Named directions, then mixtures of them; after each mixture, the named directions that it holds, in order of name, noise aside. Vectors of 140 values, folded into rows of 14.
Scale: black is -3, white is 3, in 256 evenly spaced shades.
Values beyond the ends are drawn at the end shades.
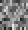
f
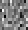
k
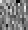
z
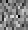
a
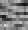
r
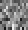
f.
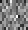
a, f, k.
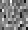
k.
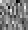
z.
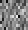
a, f.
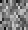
a, f.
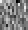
z.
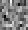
f, k, r.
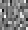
k.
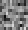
f, k, r.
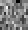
f, z.
